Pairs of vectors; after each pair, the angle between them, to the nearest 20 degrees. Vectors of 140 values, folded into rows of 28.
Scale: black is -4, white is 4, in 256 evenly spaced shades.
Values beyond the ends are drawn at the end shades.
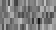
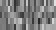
40 degrees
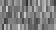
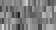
120 degrees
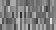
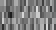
100 degrees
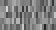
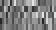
80 degrees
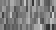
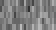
80 degrees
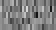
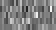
160 degrees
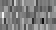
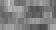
100 degrees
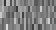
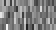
20 degrees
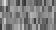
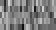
120 degrees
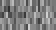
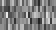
40 degrees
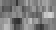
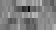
100 degrees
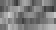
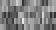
140 degrees
